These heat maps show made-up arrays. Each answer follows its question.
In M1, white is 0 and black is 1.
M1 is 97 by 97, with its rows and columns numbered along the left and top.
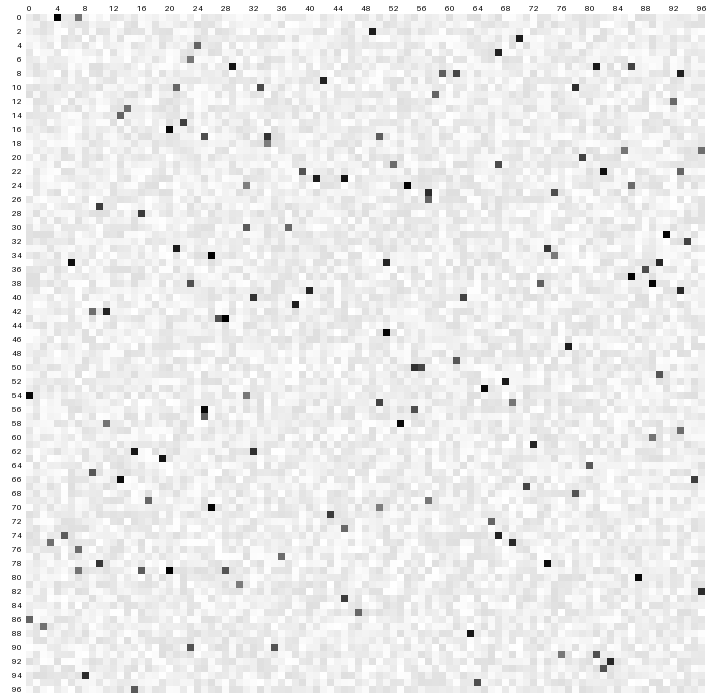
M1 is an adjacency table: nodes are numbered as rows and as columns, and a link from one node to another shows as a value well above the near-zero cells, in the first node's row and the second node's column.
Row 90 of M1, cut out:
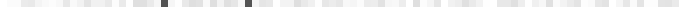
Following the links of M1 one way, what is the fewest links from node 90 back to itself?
2
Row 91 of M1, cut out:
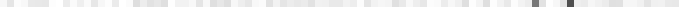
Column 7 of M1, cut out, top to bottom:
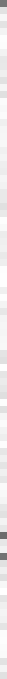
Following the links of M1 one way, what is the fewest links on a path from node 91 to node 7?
2
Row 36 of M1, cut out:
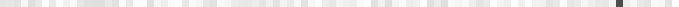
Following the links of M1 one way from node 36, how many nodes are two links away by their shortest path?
1
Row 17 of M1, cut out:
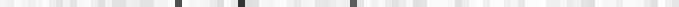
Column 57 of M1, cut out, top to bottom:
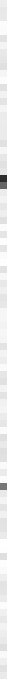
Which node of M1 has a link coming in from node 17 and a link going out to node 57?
node 25
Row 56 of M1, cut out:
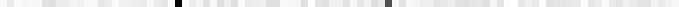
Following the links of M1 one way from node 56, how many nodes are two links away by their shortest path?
4
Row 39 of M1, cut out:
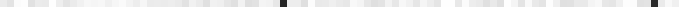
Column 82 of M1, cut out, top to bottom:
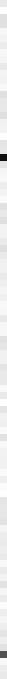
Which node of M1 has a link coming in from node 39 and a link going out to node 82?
node 93
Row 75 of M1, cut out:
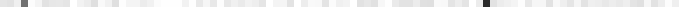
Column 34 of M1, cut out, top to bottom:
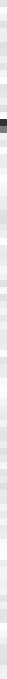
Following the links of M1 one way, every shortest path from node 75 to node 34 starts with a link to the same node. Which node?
node 69
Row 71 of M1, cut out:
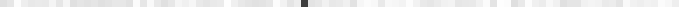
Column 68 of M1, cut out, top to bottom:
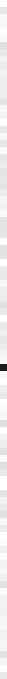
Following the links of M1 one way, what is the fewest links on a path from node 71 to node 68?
6
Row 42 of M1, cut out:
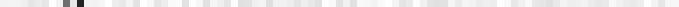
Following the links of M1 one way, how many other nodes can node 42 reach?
5
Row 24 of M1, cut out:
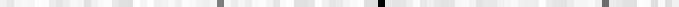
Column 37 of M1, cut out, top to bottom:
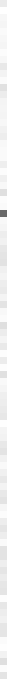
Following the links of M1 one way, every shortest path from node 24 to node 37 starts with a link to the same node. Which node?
node 31
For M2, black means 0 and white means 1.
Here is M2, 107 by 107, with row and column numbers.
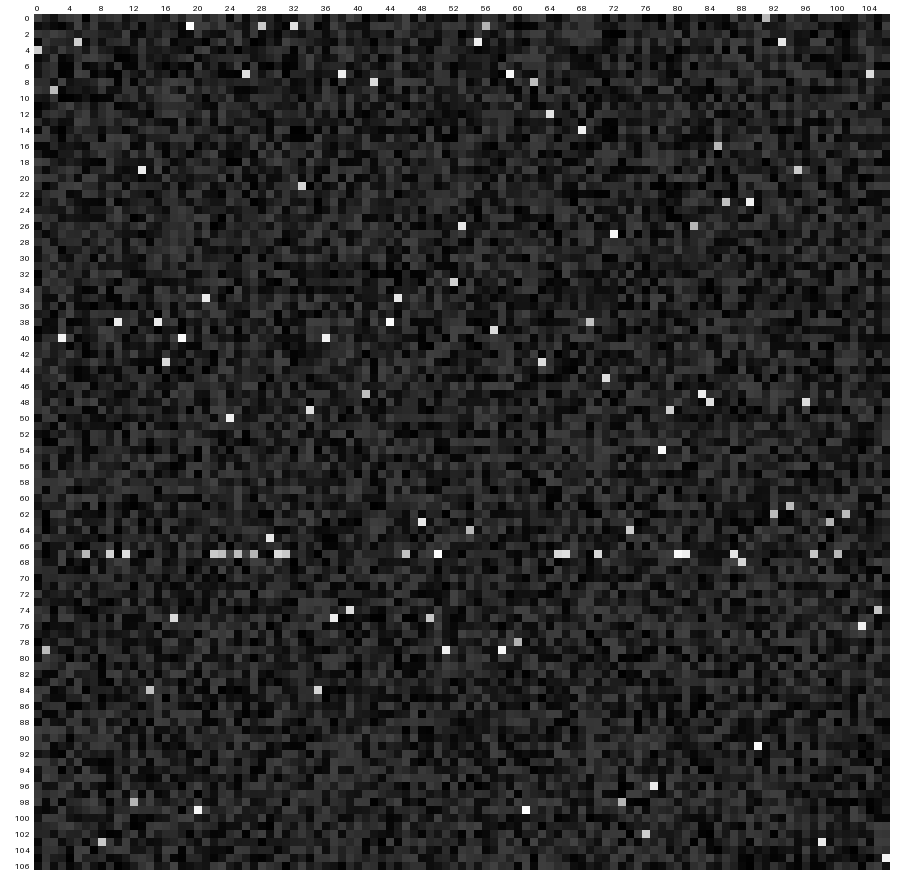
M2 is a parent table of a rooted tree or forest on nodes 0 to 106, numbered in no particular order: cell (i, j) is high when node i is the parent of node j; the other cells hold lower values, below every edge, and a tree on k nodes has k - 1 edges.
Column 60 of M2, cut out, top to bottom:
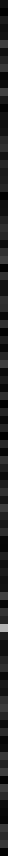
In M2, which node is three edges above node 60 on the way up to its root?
64
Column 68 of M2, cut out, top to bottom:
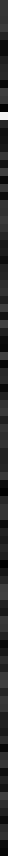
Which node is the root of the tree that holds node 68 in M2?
43
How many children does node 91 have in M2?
1
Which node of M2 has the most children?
67
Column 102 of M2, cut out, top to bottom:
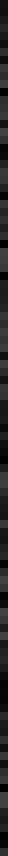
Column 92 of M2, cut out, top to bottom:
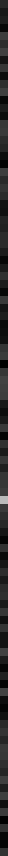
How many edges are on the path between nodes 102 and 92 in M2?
5
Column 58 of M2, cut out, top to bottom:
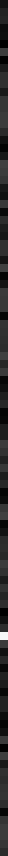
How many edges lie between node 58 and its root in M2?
3
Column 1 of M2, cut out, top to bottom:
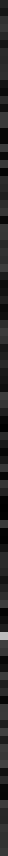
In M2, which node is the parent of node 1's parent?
49
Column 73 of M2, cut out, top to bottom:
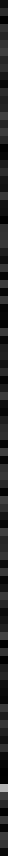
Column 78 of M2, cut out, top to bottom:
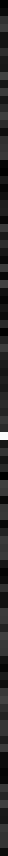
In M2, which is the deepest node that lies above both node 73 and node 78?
98
